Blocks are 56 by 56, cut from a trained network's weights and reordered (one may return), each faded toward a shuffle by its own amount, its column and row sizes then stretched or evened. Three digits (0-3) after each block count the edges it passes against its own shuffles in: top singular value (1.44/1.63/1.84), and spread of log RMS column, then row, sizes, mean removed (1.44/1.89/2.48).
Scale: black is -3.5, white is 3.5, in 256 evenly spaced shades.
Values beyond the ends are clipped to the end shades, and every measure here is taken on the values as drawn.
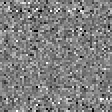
1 1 2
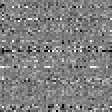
1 1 3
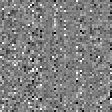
0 3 0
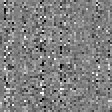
1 3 0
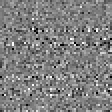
0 1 3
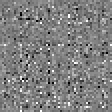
0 3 2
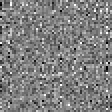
2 2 0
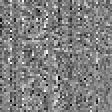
1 3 0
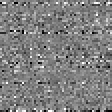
1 1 3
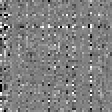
1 3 2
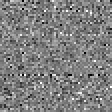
0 0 2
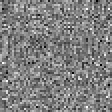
3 0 1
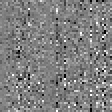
0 3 1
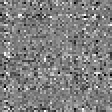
0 2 3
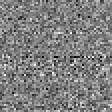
0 0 2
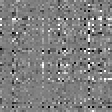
3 3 3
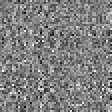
3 1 1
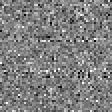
1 0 2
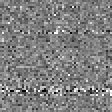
0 0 3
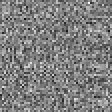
3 1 0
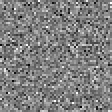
1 0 0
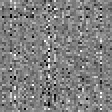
2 3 0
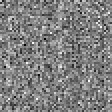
1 0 0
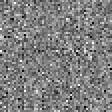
1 1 0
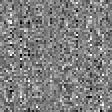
3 3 0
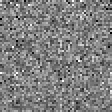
0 1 0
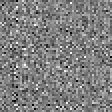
1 2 0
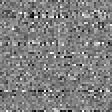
3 0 3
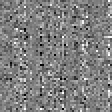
1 3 1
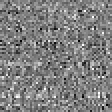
3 1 2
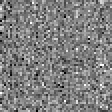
0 2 0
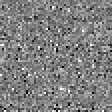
0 0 2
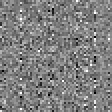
1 3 0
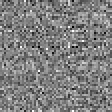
3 1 1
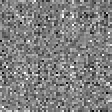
1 0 2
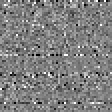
1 0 3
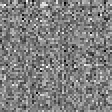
1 0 1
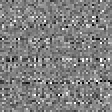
3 0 3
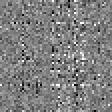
2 3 1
